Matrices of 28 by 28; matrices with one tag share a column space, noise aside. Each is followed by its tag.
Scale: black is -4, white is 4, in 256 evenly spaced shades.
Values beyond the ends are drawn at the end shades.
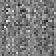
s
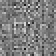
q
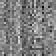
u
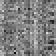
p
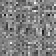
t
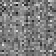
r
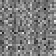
p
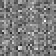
p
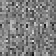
q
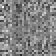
r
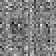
q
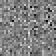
s
